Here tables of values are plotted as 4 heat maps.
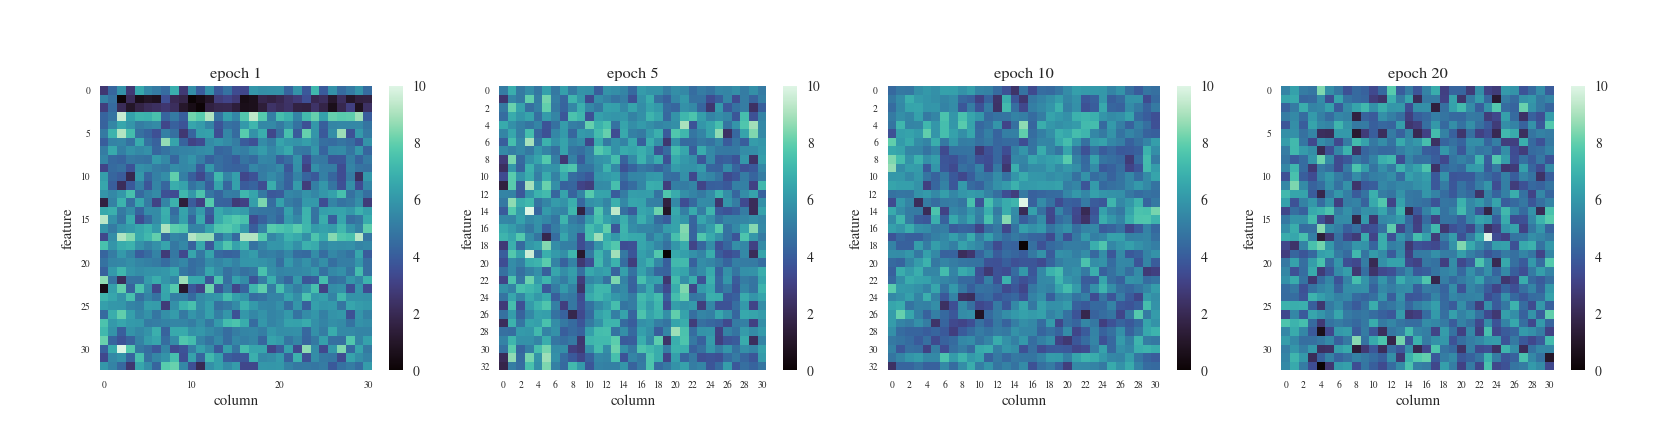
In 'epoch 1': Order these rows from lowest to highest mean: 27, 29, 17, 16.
29, 27, 16, 17
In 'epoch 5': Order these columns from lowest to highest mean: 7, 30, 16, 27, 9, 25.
9, 27, 25, 7, 30, 16
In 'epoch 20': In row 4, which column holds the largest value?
30
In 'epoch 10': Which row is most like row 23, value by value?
6
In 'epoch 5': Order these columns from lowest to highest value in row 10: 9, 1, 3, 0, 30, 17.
0, 9, 30, 17, 3, 1
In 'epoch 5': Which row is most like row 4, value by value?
16
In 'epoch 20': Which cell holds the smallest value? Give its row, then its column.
32, 4
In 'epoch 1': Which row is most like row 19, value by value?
4
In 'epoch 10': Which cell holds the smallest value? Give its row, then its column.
18, 15
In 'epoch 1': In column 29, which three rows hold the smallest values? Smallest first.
2, 1, 10
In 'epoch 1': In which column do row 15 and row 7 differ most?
0
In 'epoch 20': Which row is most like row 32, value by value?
28
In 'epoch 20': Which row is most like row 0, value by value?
16
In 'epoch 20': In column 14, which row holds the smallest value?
14
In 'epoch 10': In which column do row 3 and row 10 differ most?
8
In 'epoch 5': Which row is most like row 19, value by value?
14
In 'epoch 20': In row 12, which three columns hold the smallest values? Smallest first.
4, 22, 28
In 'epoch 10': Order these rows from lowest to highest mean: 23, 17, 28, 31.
28, 17, 23, 31
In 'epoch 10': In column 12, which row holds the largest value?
29
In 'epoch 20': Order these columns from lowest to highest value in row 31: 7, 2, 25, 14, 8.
25, 7, 8, 2, 14
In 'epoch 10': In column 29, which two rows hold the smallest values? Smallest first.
21, 1
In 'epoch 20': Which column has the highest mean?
1
